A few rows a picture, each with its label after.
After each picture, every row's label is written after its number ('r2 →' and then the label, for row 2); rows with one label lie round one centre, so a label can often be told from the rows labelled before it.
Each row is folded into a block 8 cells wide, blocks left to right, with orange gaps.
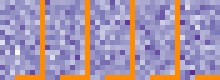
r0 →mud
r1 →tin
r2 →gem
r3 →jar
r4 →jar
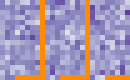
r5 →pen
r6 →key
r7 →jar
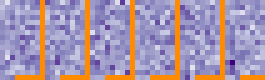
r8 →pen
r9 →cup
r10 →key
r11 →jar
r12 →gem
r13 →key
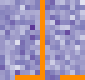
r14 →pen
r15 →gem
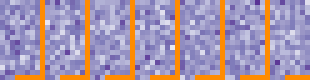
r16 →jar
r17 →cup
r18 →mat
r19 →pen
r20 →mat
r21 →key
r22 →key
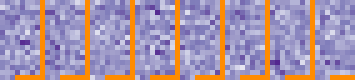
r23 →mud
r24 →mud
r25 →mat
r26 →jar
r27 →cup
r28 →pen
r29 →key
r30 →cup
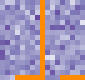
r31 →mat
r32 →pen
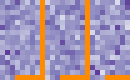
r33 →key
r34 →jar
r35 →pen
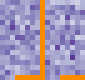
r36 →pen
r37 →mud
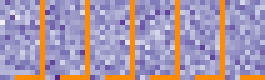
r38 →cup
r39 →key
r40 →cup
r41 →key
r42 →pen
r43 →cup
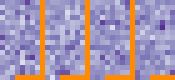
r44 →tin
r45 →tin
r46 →pen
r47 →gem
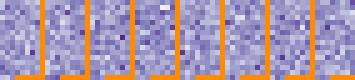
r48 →key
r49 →cup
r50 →cup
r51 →mud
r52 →mud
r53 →jar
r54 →gem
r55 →pen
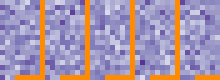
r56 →pen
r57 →mud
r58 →gem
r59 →key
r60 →cup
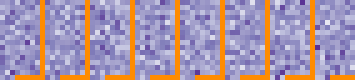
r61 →mat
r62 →tin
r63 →gem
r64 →tin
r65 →tin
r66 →pen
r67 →mat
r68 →tin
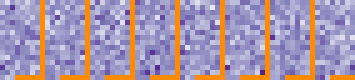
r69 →pen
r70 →cup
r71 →gem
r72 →tin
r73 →mud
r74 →pen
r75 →tin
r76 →gem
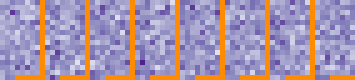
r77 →mat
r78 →gem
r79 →jar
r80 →key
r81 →mud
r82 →cup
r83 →key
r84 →pen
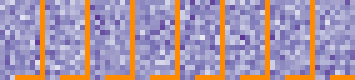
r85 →mat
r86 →gem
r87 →gem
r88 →gem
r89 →cup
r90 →pen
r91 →gem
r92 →mat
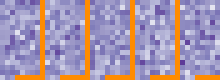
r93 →mat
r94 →pen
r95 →mud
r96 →key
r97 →mud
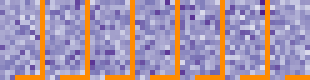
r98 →tin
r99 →mat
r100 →key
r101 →key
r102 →gem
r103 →mud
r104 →mud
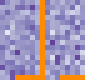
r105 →tin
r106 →tin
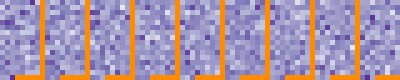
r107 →key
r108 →key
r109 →mud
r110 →cup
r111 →key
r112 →pen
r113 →gem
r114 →pen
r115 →gem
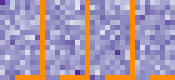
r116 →tin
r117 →mud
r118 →mud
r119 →jar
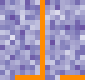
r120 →tin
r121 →cup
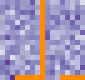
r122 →key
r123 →gem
